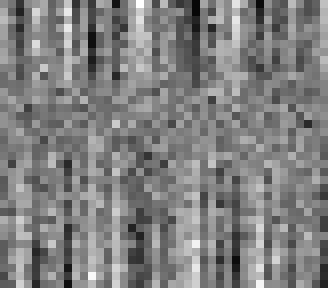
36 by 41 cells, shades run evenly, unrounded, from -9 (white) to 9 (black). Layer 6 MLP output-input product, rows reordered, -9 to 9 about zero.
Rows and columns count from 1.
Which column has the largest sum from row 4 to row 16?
12
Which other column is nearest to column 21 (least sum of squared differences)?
26
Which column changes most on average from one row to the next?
9
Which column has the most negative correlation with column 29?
38
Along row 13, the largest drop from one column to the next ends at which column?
28
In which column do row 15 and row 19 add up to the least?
33
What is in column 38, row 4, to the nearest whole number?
1
